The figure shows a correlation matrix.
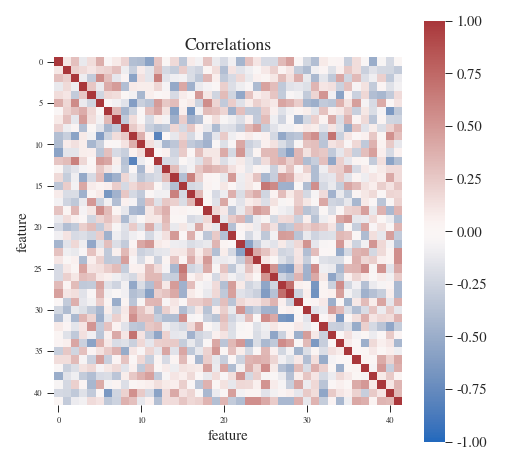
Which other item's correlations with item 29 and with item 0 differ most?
11
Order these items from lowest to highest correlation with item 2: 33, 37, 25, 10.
33, 37, 25, 10
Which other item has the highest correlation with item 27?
28
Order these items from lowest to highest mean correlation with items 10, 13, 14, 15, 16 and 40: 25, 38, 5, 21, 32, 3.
32, 3, 25, 5, 38, 21
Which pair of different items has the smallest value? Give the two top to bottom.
9, 12
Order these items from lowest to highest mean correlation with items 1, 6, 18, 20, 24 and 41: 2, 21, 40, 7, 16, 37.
21, 40, 16, 7, 2, 37
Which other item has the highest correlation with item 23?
41
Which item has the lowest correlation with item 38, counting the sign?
0
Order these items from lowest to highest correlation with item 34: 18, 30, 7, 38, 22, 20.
20, 7, 18, 38, 30, 22
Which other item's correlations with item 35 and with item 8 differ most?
19
